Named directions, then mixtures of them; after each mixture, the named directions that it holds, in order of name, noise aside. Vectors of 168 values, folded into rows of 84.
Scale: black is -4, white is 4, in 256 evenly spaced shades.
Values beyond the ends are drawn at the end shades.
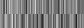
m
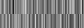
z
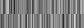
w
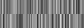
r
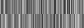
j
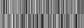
m.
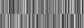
w, z.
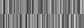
r, w.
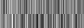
m.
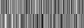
j, m.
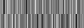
m, w.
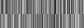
j.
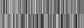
m.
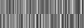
r, z.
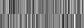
w, z.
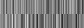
m, z.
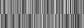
j.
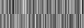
z.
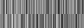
m, z.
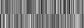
j, r.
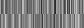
j.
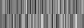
m, r.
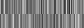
j.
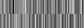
z.
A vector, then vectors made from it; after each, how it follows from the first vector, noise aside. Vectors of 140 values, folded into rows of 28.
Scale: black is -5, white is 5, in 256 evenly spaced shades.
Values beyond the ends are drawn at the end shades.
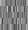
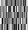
scaled up.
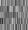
sign-scrambled.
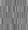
shrunk.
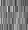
sign-scrambled.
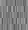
shrunk.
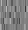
reversed, partly zeroed.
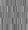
shrunk.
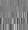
negated, partly zeroed.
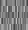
sign-scrambled.
